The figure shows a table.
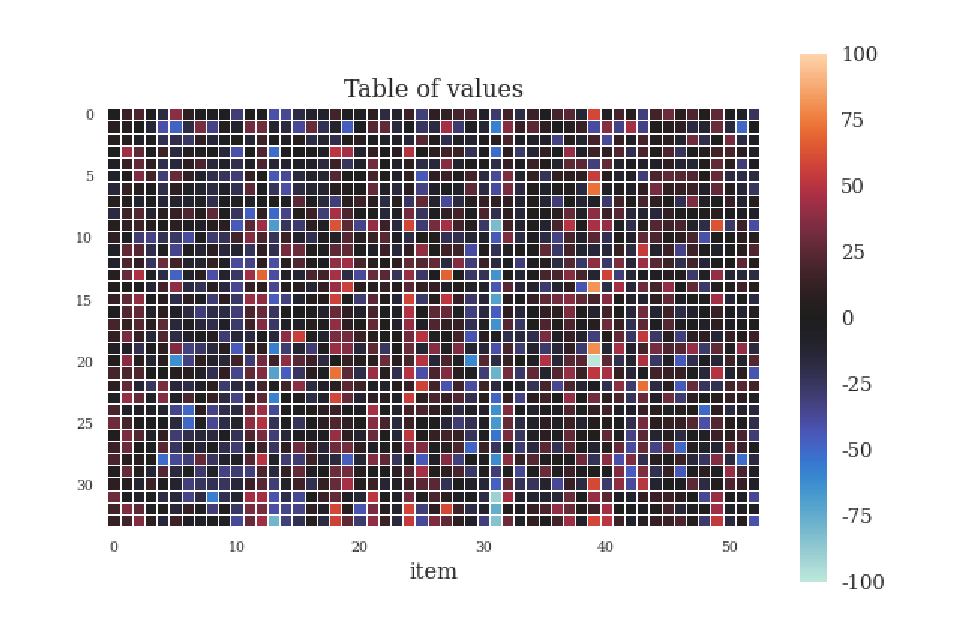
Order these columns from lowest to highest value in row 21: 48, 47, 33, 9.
33, 48, 47, 9
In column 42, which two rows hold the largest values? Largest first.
1, 28
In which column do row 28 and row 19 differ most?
39
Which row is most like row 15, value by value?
32
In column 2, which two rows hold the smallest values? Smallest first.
10, 19
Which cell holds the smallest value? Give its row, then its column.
20, 39
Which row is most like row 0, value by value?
5
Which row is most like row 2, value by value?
7
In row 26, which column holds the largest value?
24
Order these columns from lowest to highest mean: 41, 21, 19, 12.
41, 19, 21, 12
